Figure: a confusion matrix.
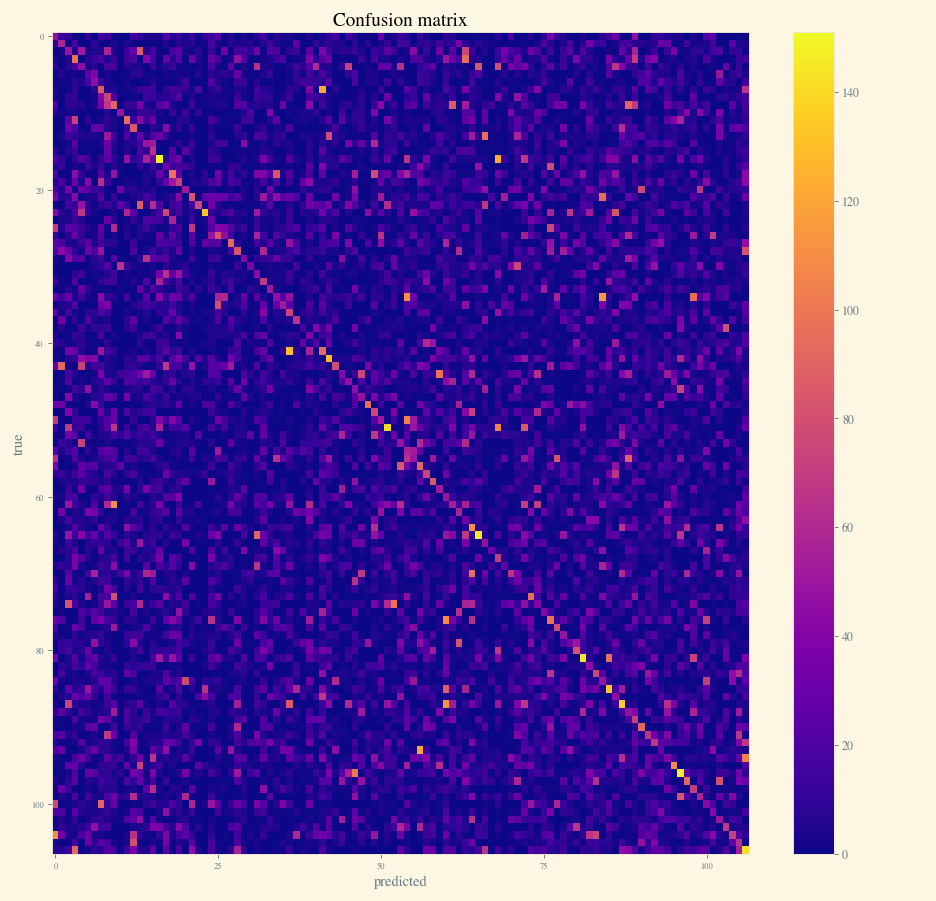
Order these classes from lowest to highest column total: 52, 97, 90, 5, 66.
90, 52, 97, 66, 5
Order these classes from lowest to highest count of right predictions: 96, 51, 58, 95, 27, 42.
58, 27, 95, 42, 51, 96
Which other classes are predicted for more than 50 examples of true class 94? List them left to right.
15, 87, 106
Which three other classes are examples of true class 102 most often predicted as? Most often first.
64, 44, 13
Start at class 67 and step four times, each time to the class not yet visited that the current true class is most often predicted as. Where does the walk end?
36
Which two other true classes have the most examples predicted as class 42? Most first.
13, 55
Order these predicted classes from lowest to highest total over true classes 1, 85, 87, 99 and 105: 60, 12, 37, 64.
37, 64, 12, 60
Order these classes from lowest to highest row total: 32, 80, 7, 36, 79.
32, 36, 7, 80, 79
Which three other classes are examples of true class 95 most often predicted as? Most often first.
13, 59, 54
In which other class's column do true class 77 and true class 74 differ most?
52
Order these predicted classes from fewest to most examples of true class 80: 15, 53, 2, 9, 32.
9, 15, 2, 53, 32
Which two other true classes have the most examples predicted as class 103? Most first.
38, 68
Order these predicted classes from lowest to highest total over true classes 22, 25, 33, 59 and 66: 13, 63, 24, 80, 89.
89, 80, 24, 63, 13
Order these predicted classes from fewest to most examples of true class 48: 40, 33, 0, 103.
40, 33, 103, 0
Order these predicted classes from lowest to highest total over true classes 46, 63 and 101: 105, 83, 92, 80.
80, 105, 92, 83
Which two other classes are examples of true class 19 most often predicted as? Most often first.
7, 18
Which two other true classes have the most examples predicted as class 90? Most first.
20, 105
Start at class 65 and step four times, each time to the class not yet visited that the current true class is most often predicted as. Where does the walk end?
60
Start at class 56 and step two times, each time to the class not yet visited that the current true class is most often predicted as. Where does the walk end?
4
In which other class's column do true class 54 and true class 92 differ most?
106
